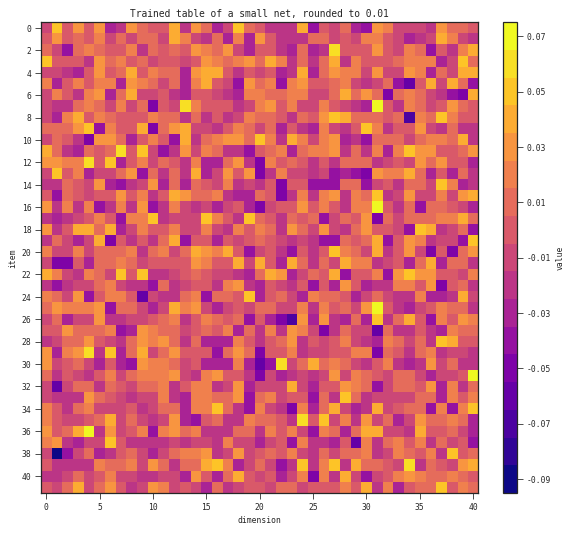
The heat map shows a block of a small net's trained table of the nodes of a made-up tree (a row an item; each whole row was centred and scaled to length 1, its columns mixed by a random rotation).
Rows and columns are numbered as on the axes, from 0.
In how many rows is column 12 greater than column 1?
28
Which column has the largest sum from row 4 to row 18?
31
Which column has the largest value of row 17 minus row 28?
15
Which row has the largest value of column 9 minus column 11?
11
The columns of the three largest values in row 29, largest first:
4, 6, 9
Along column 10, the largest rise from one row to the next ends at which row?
17
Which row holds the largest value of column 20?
10
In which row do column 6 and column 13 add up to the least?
19
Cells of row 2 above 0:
18
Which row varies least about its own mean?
41
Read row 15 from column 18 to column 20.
-0.03 -0.03 0.01
